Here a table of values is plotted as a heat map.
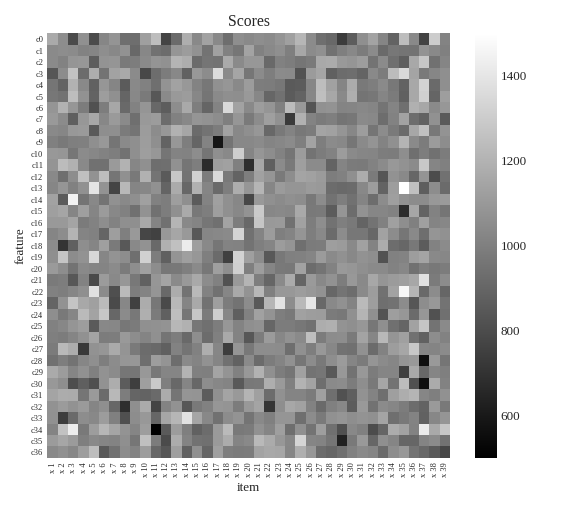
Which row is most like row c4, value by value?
c5
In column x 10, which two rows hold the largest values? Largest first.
c19, c35
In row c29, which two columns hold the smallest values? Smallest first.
x 35, x 28
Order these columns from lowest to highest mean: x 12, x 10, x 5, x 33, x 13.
x 12, x 33, x 5, x 10, x 13
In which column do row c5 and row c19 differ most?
x 5
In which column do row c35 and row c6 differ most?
x 29
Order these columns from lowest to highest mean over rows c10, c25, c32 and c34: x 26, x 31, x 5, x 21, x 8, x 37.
x 8, x 26, x 5, x 31, x 21, x 37
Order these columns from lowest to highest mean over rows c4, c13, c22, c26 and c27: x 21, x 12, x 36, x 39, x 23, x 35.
x 12, x 39, x 23, x 21, x 36, x 35
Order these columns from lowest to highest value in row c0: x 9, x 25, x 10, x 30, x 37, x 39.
x 37, x 30, x 9, x 39, x 10, x 25
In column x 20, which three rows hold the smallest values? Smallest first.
c11, c14, c26
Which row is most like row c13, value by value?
c22
